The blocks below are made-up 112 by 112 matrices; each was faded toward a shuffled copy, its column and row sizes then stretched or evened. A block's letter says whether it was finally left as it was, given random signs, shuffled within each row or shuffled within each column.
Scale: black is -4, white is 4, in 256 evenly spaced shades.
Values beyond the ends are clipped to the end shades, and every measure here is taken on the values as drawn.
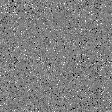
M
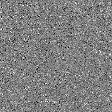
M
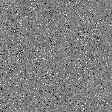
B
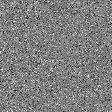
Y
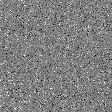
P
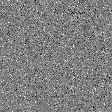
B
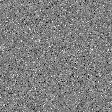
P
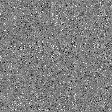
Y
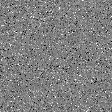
P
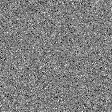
P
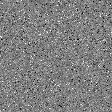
P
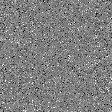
Y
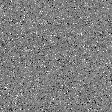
P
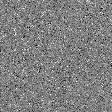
B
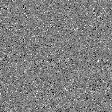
M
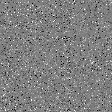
Y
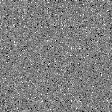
M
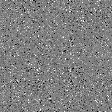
M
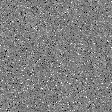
P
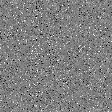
B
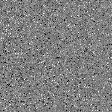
Y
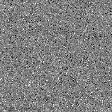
M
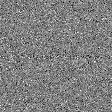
P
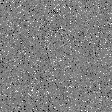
B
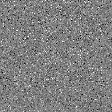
M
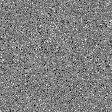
P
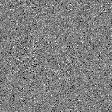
M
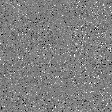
Y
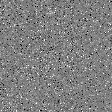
B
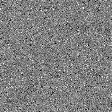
M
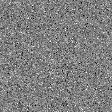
Y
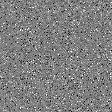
M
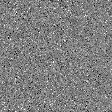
B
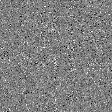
Y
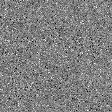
P
